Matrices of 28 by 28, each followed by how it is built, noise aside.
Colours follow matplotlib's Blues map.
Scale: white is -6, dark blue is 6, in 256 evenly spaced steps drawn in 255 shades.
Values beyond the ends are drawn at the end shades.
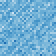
Hankel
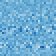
uneven rows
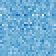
uneven rows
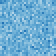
noise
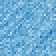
Hankel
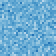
noise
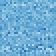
uneven rows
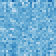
low rank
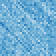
Toeplitz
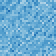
Hankel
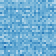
blocks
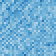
Hankel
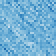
Toeplitz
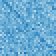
Toeplitz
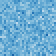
noise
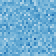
low rank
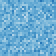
noise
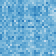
blocks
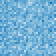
repeating rows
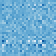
low rank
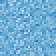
repeating rows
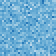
noise
